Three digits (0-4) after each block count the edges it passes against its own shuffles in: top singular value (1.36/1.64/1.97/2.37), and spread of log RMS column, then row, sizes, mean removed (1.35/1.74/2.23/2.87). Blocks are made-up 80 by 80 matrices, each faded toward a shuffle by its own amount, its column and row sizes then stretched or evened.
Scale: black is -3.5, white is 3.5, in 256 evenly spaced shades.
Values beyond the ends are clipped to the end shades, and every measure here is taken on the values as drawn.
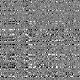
4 2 4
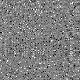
3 0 0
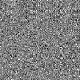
3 1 1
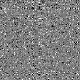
3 2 2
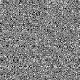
3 0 2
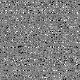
0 1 4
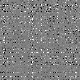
0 3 4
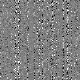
2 4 0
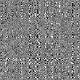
3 4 3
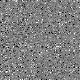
2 1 2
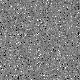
0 1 1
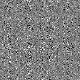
0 4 2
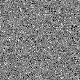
0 0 1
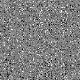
2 3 2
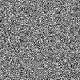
3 0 0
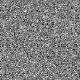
2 1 2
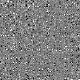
1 3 2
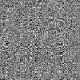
3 3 1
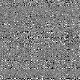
3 2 4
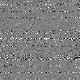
3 1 4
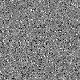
2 0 0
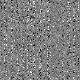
0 4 1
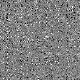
0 3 2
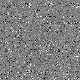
0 0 3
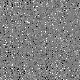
2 2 1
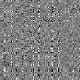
4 4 3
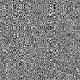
4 2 0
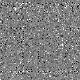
1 2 2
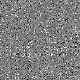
2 2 2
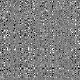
3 4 3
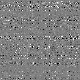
1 2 4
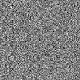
3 1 0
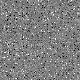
1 1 0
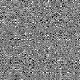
3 1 3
